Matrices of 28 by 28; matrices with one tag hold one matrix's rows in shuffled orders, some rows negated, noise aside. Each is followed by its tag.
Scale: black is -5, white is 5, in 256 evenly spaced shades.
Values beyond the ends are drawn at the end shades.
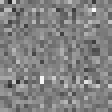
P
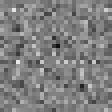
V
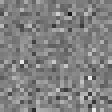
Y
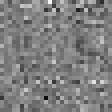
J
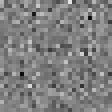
Y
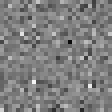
Y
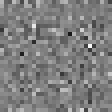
Y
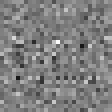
V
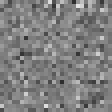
J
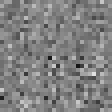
J
